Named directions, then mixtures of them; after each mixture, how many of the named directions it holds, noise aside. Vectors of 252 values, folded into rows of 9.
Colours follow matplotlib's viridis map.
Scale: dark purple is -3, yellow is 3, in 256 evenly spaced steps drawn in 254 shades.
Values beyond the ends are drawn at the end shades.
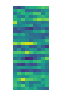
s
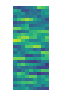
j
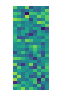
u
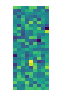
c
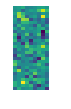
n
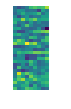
three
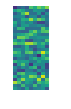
three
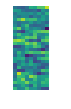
three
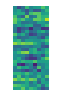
two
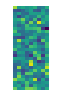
two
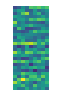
two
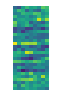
one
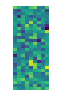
one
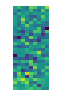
three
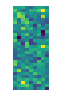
one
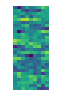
three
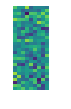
one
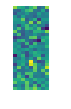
one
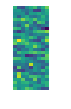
four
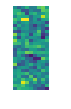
four
